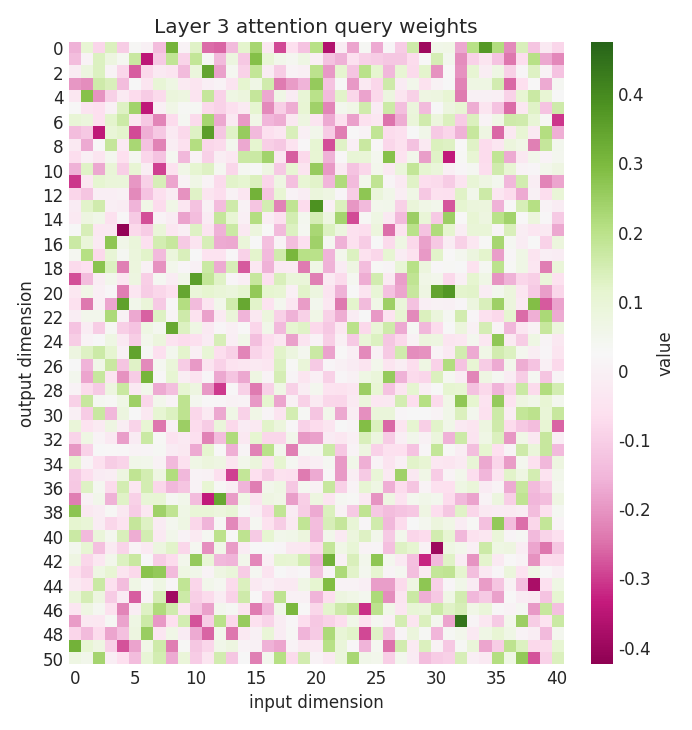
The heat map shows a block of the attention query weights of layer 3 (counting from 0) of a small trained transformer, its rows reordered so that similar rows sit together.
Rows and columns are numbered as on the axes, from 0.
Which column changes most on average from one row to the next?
35
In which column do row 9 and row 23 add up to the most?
26
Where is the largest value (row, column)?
47, 32
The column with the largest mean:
25
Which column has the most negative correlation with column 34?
29
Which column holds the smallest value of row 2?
5
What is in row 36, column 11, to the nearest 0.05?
0.1
